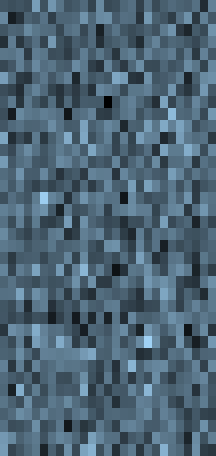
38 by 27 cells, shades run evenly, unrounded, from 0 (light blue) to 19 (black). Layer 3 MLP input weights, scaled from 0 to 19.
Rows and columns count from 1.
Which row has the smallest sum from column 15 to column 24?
11
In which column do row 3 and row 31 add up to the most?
13
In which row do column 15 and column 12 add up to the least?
30
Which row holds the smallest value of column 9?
12
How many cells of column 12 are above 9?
29
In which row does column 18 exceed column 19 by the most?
28
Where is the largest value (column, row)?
14, 9
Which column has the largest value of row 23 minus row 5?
16
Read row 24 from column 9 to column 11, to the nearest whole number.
10 6 11
